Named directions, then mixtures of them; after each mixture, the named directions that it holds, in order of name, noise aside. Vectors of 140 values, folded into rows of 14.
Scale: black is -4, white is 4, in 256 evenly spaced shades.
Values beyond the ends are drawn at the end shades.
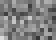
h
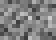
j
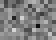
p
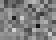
p.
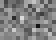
p.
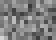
h.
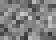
j.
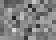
j, p.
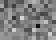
p.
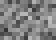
j.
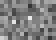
h, j.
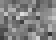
h, j.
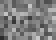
h.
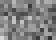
h.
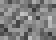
j.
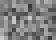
h.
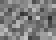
j.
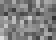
h.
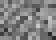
j, p.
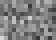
h.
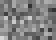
h.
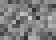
j.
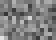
h.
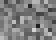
h, p.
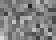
h, p.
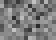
j, p.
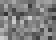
h.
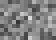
j.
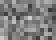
h.
